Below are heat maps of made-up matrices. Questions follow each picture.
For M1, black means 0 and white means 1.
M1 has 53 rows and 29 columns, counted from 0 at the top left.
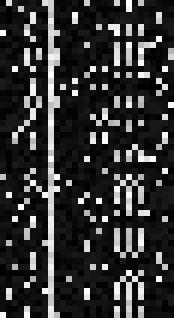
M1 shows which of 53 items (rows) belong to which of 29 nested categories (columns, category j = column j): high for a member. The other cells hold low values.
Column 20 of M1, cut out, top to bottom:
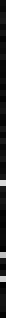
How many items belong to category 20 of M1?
3
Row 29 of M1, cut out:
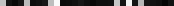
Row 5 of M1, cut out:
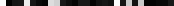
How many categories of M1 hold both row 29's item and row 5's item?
7
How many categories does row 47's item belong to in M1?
5
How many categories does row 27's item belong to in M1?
1
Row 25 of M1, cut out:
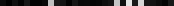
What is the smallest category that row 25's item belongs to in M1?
19
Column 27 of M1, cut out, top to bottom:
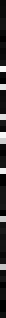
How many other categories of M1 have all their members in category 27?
3
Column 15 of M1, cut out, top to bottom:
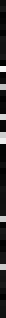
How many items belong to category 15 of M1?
7
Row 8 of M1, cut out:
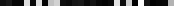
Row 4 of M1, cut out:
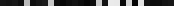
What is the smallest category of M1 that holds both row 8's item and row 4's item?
4
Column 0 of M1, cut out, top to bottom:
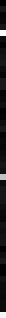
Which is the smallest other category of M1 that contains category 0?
9
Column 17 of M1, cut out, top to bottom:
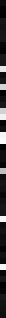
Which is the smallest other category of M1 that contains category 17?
5
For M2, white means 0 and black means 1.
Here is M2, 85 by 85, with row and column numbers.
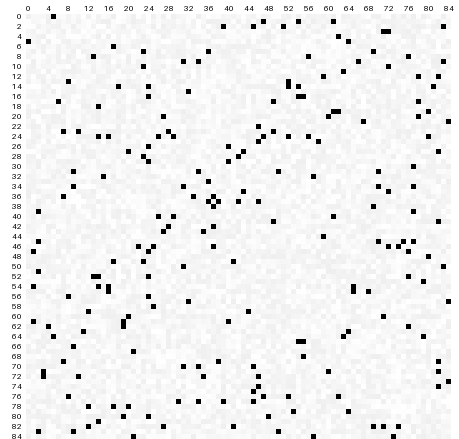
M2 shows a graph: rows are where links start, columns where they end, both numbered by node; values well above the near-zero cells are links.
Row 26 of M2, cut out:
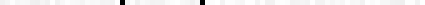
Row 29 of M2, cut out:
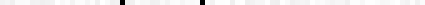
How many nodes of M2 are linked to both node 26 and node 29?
2
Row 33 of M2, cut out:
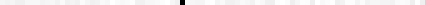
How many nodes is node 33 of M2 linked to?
1
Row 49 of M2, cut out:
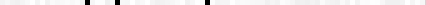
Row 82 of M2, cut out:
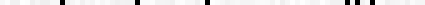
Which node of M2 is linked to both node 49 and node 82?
node 41
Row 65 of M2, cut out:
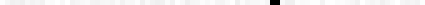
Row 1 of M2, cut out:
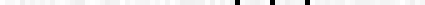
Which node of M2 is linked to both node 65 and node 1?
node 54
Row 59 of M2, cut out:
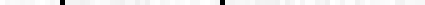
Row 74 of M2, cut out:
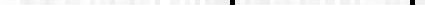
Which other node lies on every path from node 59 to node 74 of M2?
node 12
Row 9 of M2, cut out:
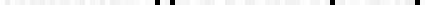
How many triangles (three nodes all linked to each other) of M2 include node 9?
1
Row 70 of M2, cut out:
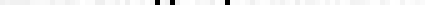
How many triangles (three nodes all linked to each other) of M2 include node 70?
1
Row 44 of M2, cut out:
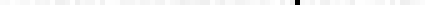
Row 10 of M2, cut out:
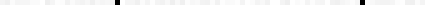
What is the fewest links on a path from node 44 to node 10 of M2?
7
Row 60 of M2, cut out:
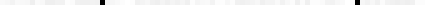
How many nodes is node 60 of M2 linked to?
2
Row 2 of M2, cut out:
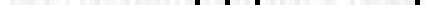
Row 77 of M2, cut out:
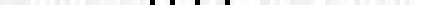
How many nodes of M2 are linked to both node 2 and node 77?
2
